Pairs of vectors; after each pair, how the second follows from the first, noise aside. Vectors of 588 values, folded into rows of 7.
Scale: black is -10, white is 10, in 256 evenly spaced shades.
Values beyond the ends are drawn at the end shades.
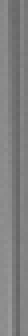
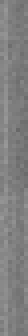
wrapped around, negated, shrunk.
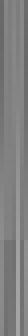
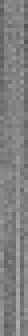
copied.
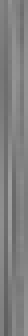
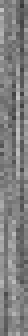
reversed, scaled up.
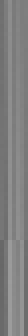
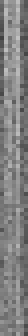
reversed, scaled up.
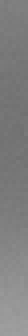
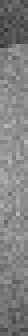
wrapped around, negated, scaled up.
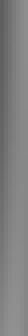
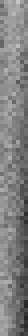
reversed, scaled up.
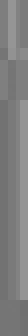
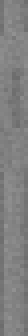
wrapped around, negated, shrunk.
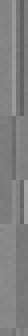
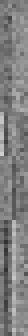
reversed, scaled up.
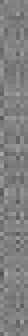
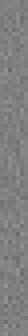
wrapped around, negated, shrunk.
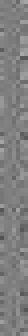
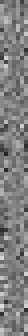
wrapped around, scaled up.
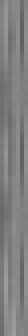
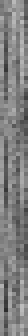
reversed, scaled up.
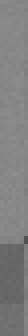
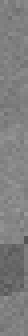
partly zeroed.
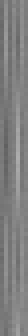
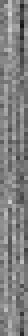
wrapped around, negated, scaled up.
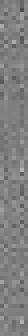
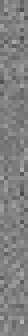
copied.
